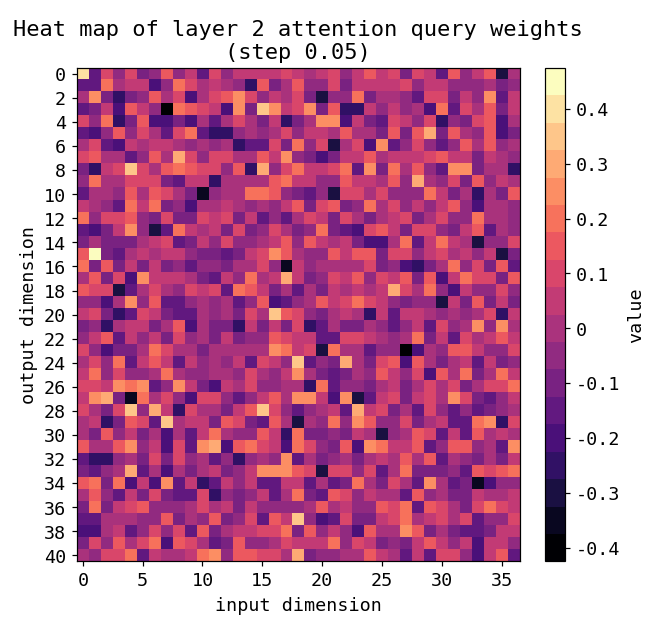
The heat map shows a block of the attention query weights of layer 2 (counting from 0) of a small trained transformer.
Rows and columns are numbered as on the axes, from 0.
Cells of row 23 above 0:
12
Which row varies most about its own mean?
3
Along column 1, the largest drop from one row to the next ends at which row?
16
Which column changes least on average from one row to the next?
26
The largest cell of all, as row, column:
15, 1
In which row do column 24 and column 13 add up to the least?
6
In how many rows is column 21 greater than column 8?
19
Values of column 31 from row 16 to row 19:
0.2 0.05 -0.2 0.05
